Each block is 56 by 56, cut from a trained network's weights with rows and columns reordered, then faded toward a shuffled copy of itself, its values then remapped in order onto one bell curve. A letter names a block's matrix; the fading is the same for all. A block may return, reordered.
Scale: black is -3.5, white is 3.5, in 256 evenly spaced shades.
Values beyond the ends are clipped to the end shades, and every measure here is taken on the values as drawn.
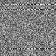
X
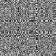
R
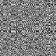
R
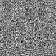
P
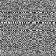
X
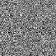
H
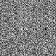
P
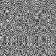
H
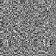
H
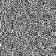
R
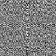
R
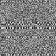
X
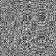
H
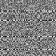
X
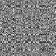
R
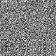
R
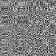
R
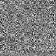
R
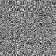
P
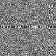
R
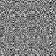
R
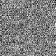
P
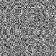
H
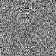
H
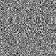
R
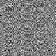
H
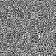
P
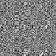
H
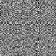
R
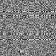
X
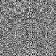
P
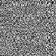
R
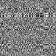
X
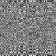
X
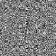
R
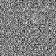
P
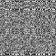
X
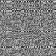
X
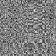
H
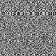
X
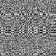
X
